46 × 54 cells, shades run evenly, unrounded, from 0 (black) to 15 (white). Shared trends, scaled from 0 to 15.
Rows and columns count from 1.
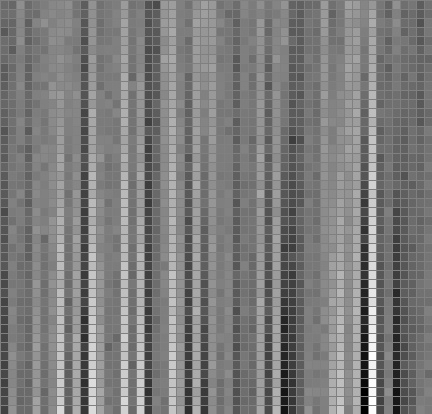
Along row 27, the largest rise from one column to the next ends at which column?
47
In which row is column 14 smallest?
39
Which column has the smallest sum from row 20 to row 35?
46
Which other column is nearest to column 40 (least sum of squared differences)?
54
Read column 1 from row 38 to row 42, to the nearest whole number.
4 4 4 4 4
